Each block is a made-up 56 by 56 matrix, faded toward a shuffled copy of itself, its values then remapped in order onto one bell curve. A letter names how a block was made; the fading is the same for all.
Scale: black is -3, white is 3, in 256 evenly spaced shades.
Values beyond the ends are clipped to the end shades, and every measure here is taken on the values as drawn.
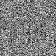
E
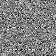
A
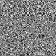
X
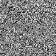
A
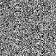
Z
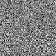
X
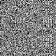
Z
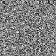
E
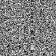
Z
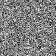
Z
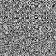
X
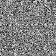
A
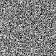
Z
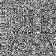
X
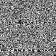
A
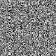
Z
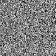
Z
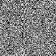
Z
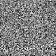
E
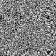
E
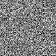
Z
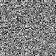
E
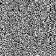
Z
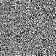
X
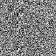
Z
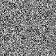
Z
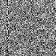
Z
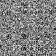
E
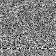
A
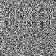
X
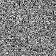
A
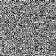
X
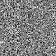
Z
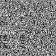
X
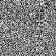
X
